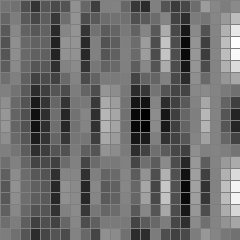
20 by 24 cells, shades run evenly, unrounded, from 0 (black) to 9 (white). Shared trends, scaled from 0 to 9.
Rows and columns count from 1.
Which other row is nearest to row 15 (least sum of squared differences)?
6
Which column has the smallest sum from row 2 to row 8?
19
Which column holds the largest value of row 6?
24
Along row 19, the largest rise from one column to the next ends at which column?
20
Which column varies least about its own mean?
22
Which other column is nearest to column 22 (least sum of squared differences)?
8
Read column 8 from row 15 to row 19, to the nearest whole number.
5 5 5 5 5
